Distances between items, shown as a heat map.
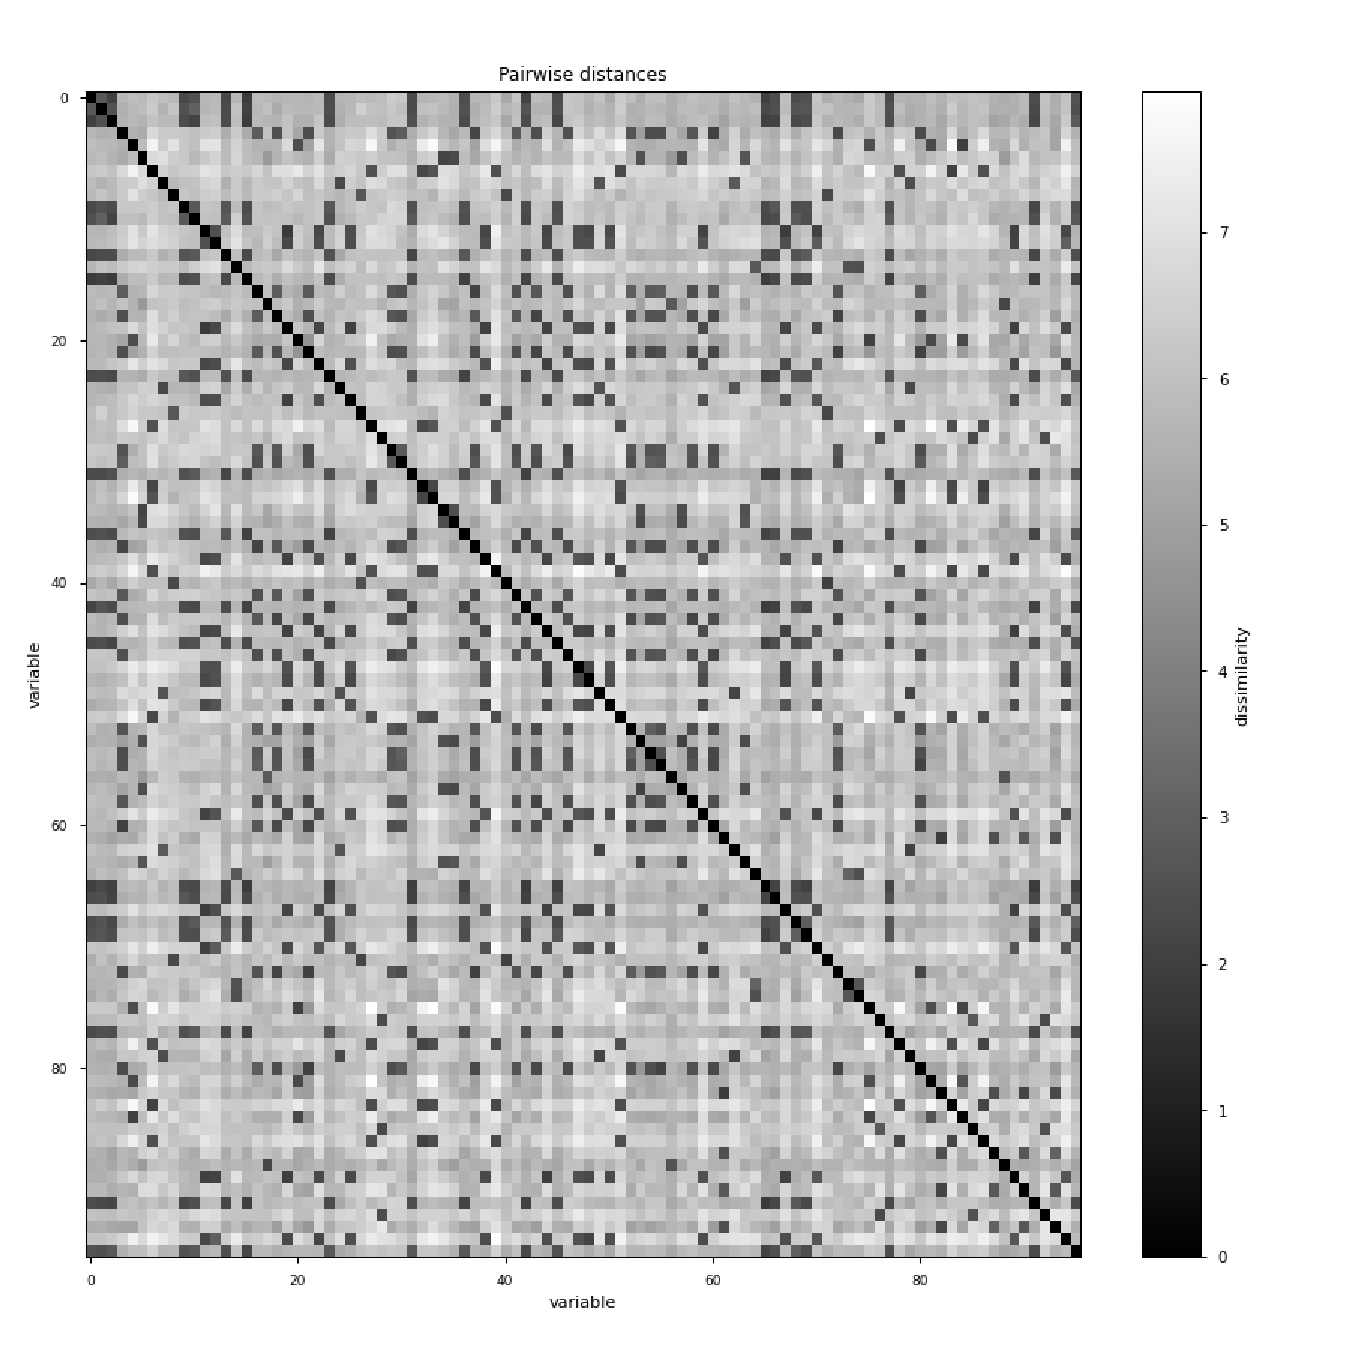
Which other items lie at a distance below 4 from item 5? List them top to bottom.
34, 35, 53, 57, 63
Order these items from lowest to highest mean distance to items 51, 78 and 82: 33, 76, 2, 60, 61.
33, 61, 2, 60, 76
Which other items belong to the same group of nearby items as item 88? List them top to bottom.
17, 56
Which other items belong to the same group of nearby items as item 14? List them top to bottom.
64, 73, 74
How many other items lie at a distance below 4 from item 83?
8
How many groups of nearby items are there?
12
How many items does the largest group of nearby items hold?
19
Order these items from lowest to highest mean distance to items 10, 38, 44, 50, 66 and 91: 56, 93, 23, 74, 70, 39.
23, 70, 56, 93, 74, 39
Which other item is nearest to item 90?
82
